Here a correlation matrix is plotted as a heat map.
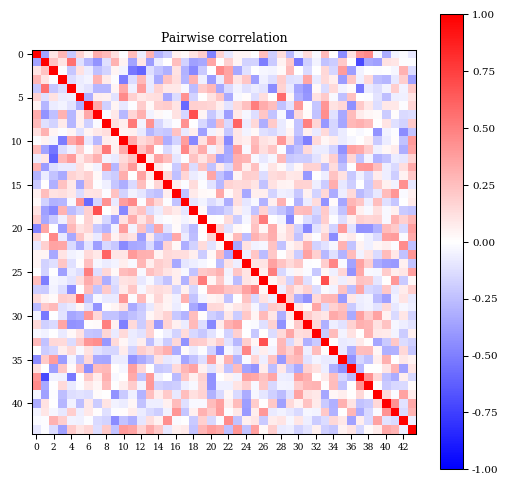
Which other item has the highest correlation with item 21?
2
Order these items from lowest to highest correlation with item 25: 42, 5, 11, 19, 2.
5, 2, 42, 19, 11
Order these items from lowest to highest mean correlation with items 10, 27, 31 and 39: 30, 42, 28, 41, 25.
28, 41, 42, 30, 25
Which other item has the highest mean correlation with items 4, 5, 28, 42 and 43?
10
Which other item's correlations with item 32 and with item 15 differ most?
42
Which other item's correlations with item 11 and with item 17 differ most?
6
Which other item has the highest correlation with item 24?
34
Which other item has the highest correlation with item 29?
32
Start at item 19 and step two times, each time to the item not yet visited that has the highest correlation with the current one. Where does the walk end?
33
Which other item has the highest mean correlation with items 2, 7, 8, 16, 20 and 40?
21
